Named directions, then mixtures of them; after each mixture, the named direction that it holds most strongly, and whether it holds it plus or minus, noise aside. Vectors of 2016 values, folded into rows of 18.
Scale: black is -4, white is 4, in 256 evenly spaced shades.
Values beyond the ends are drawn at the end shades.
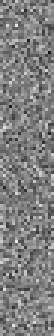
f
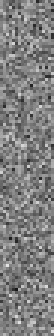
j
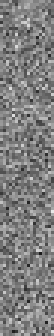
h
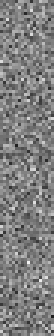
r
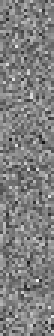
r, minus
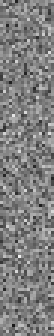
f, minus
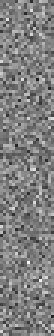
r, plus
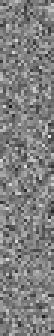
f, plus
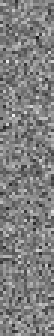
h, plus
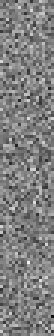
r, plus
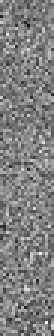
h, minus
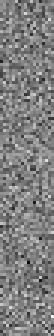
r, minus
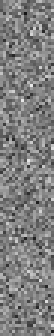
j, minus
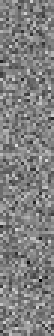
r, minus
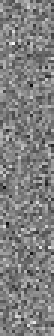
j, plus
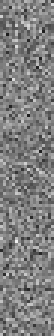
f, plus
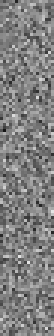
f, minus
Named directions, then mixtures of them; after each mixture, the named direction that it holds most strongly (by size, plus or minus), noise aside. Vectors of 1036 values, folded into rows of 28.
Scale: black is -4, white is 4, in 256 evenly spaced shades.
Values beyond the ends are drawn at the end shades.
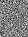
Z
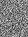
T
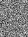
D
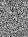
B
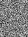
D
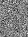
Z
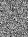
B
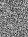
B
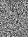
B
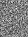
T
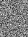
D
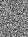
B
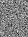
Z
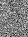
B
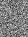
B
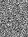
T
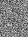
T
